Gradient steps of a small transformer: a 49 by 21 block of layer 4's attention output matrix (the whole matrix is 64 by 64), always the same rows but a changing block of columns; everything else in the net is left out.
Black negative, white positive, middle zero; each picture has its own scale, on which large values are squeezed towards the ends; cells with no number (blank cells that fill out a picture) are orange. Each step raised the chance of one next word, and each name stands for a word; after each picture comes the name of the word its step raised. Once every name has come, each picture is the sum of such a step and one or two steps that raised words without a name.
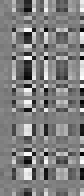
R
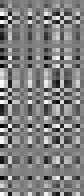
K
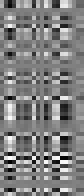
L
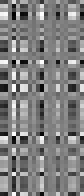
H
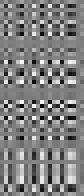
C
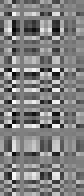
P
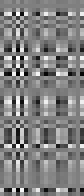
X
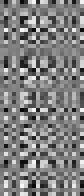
K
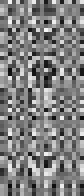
R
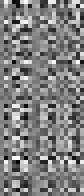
L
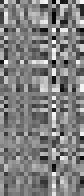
H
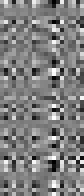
L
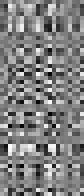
P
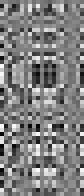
R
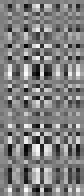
R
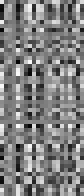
H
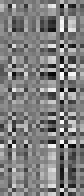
P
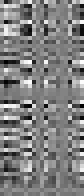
C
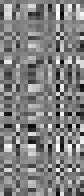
H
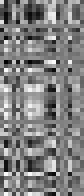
H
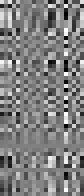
P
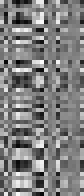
H
